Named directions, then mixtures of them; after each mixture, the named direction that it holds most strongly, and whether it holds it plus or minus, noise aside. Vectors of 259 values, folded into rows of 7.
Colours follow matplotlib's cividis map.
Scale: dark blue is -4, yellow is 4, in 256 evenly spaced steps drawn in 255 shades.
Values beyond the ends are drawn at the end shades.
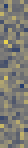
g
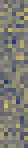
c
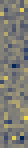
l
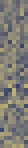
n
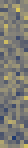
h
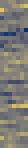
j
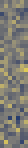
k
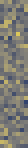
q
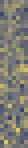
k, plus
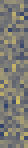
c, minus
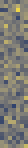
h, plus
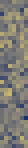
n, minus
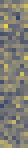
h, plus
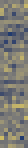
j, plus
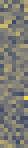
q, plus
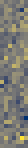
l, minus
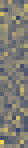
k, minus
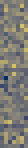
l, minus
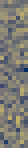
k, minus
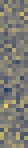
c, plus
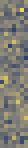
l, plus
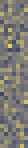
g, plus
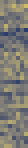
j, plus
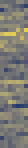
j, minus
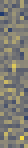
c, minus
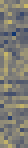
j, plus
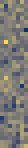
g, plus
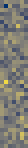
c, minus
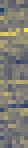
j, minus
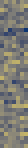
j, plus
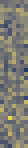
q, minus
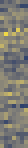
j, minus
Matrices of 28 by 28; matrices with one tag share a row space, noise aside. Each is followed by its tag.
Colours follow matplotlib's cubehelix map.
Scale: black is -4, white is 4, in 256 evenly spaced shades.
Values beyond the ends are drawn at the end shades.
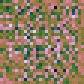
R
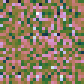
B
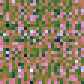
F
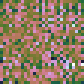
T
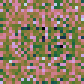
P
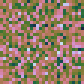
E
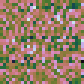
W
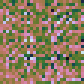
W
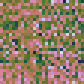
T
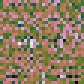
F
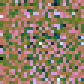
P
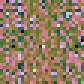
F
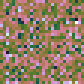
F
